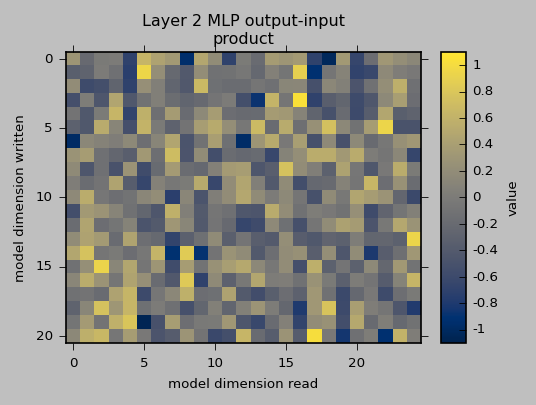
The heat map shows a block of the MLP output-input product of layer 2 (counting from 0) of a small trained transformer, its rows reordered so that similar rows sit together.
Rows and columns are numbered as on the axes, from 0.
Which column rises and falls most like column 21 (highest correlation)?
13
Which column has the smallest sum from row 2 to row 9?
4
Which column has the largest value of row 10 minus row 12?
12
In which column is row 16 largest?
8
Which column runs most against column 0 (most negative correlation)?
14
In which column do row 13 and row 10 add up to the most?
1
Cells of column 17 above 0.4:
3
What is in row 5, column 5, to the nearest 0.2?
0.6
